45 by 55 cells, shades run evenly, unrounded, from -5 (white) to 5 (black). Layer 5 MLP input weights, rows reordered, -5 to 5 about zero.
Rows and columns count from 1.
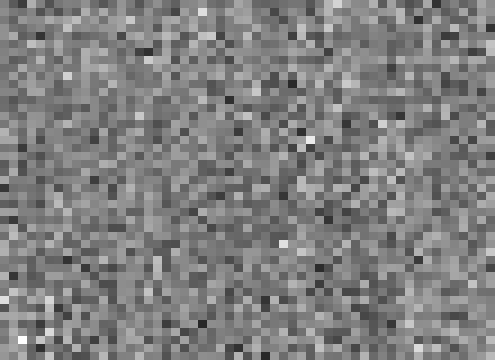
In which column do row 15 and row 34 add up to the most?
36
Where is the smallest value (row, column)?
43, 3
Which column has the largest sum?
26
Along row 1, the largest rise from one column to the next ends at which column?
49
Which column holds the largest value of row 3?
47
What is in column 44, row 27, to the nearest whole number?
-2
